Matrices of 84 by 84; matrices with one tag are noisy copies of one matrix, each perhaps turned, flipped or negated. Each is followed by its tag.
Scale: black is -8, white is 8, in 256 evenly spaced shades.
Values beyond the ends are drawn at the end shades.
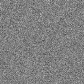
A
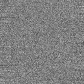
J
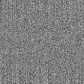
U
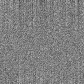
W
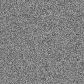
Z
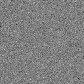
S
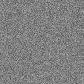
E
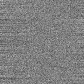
W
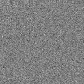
E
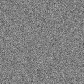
S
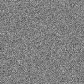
A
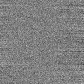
W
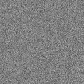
E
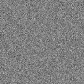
A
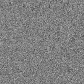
Z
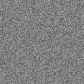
A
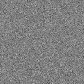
A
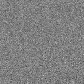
E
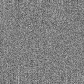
J
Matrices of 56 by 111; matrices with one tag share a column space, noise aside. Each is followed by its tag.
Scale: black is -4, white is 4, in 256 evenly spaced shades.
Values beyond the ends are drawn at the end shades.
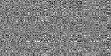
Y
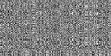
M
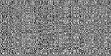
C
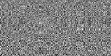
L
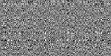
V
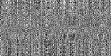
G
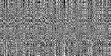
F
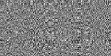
V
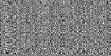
C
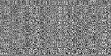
C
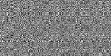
Y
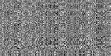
M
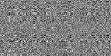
Y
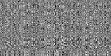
M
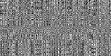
G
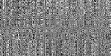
G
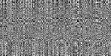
F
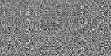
L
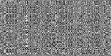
C
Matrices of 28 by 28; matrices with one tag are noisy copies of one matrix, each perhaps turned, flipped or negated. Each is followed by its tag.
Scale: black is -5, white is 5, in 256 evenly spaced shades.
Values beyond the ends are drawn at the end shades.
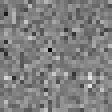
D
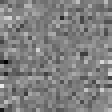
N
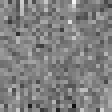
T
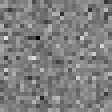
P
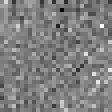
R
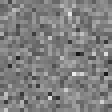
P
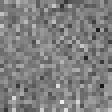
R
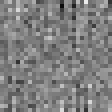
N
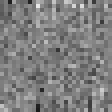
T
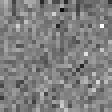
R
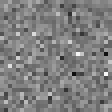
P
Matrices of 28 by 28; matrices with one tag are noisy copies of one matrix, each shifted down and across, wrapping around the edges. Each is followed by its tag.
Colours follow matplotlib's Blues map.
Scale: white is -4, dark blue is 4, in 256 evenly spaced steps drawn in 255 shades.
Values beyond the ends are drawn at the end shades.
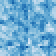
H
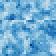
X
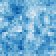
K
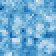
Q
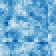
H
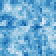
H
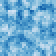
Q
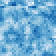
X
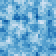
Q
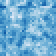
H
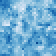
K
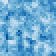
Q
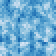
Q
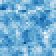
X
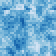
K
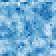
X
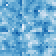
H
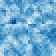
X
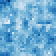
K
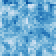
Q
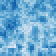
K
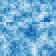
X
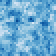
H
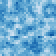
X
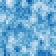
Q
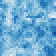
K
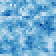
X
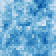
K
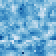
X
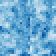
H
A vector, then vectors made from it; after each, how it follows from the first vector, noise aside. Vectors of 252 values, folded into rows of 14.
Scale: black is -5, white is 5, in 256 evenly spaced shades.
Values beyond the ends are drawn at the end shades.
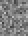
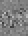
partly zeroed.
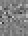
partly zeroed.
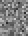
reversed.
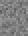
reversed, shrunk.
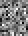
reversed, negated, scaled up.
